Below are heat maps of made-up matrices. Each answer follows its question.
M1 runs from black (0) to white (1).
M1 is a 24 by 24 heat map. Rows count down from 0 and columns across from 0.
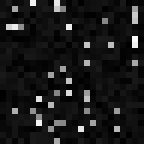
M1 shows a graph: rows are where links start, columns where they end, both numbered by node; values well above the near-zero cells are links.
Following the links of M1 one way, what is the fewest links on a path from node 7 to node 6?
3
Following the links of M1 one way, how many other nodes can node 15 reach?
5
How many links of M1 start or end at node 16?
2
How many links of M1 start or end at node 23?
1
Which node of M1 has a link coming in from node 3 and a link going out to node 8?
node 17
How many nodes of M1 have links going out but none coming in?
8
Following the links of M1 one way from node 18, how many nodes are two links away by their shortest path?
2
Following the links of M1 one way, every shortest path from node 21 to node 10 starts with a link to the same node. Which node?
node 13
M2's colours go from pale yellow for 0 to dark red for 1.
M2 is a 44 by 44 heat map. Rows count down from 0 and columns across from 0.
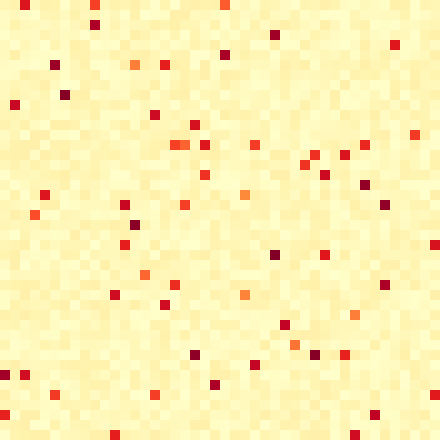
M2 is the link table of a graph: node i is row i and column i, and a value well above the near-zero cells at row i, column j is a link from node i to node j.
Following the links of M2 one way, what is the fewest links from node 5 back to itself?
7
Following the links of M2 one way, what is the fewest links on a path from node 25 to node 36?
3
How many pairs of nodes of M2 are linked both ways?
2
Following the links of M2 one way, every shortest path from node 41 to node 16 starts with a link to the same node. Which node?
node 0
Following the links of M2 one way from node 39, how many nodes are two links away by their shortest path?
5
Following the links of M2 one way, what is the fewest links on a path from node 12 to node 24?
2
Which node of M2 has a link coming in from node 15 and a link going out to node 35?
node 31
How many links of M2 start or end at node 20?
5
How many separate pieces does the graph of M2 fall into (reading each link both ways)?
9
